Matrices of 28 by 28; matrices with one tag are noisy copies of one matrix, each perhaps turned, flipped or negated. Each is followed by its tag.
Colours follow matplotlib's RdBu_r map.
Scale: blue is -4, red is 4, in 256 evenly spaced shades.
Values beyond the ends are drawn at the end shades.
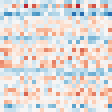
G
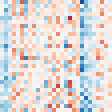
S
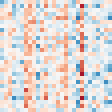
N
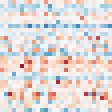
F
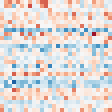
N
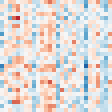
F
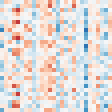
F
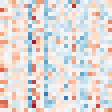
N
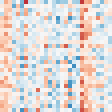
S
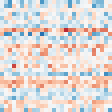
N
